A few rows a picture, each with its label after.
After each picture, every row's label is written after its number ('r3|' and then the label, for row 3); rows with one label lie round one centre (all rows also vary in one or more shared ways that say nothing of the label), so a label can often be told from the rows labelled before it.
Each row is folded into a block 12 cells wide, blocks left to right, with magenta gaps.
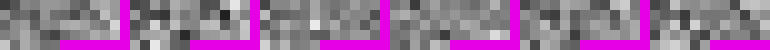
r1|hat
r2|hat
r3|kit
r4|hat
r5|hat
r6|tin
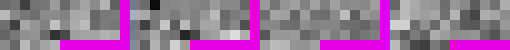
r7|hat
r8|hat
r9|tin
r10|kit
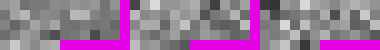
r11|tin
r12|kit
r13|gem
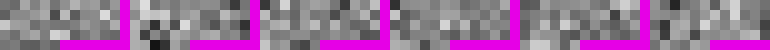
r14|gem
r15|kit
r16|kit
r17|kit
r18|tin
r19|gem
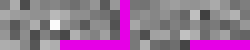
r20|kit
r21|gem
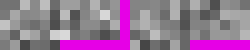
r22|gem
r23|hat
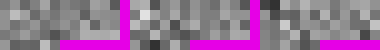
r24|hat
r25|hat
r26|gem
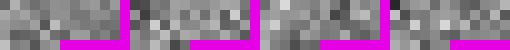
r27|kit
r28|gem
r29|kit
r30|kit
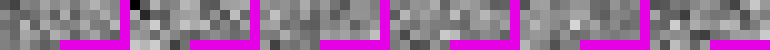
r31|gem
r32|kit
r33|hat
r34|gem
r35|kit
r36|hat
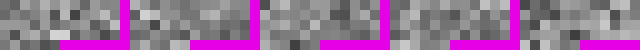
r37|gem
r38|tin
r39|kit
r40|tin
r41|hat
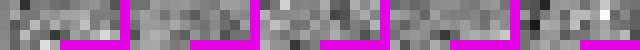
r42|hat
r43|tin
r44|kit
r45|hat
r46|gem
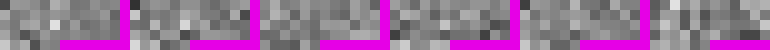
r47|kit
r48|kit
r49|hat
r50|tin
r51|kit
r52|tin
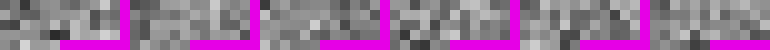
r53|hat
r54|gem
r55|kit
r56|gem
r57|tin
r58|gem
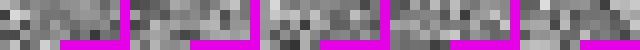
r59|tin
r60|hat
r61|kit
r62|gem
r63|tin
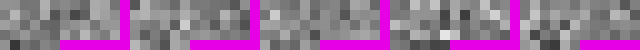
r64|hat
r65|kit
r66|hat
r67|gem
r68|kit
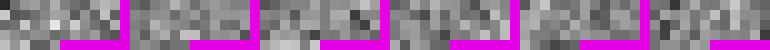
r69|kit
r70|gem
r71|tin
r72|hat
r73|kit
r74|gem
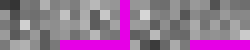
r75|gem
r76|hat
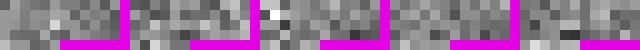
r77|kit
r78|hat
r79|tin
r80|tin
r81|tin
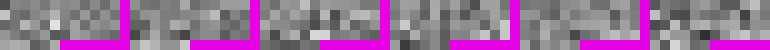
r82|kit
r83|tin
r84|gem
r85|hat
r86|hat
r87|hat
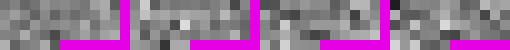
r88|hat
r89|kit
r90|hat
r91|kit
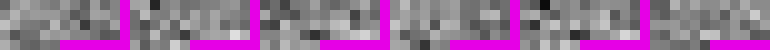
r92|kit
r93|hat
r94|hat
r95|kit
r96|hat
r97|gem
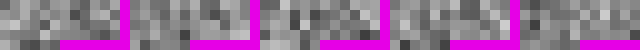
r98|kit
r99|hat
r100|tin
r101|hat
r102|gem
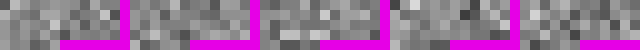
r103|kit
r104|hat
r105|gem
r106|kit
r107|hat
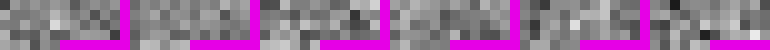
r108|kit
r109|tin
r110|tin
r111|tin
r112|gem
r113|hat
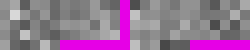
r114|hat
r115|kit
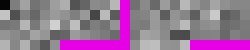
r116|kit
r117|tin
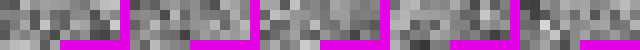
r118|tin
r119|hat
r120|tin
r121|kit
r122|gem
